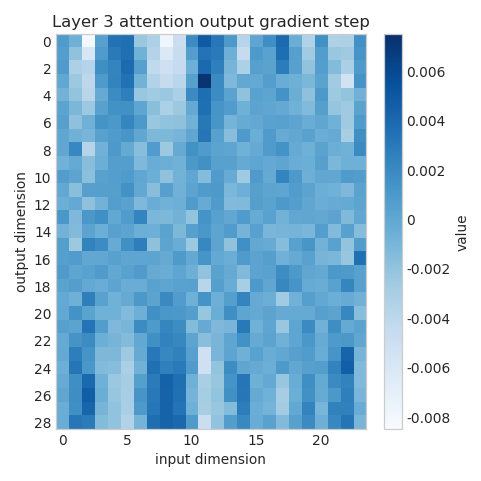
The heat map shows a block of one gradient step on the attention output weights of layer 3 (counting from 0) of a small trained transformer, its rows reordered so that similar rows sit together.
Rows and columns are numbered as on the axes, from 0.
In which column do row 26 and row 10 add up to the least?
11
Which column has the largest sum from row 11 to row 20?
2
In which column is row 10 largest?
17
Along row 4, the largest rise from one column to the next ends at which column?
10
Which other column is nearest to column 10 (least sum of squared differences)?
20
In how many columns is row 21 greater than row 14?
14
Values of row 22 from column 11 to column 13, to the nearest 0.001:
-0.002 -0.001 0
